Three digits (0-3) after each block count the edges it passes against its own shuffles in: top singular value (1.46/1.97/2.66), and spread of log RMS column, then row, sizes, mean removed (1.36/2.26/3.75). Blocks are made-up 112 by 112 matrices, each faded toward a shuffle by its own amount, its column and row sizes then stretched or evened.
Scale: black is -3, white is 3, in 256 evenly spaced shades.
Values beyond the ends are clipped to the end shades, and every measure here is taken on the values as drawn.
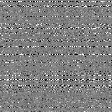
3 0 3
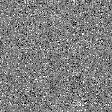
1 1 1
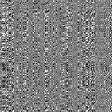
3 3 1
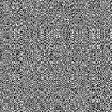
3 2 1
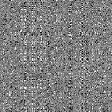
3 2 1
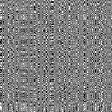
3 3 0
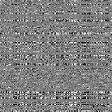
3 1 3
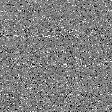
1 0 2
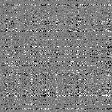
2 2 3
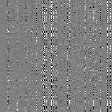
3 3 1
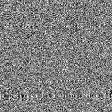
2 0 1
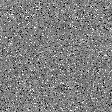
0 0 1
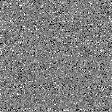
0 1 2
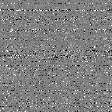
1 1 3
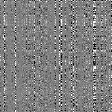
3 3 1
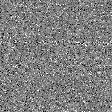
1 0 1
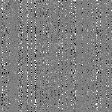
1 3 1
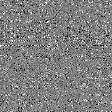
1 1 2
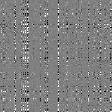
3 3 2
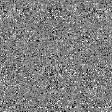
1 1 2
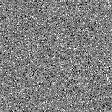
1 0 0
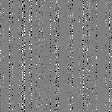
2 3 1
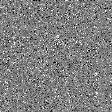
0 1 1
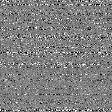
1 0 3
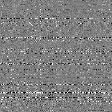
2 1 3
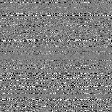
2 0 3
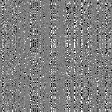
3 3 0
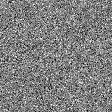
0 0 0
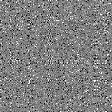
2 1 1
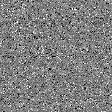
1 0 1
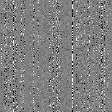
2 3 0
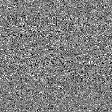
1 0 2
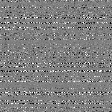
0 1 3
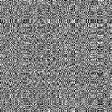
3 2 2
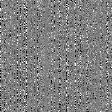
1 3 0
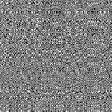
3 0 2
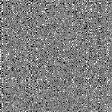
2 2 1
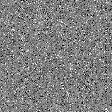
1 1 0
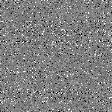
0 1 2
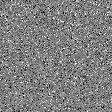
1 0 0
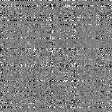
1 2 3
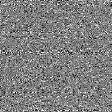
2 1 2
